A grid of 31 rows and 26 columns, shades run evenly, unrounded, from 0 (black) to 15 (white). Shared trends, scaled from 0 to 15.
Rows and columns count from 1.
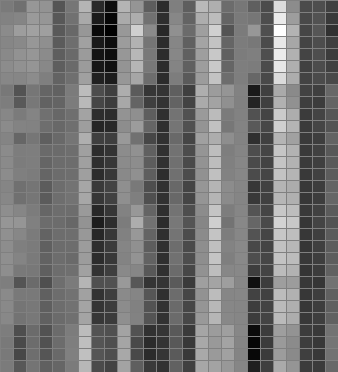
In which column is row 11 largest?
22
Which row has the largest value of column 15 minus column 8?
3
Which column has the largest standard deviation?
20
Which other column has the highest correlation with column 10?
16
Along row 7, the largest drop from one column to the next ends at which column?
8
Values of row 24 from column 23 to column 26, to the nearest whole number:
9 3 3 7
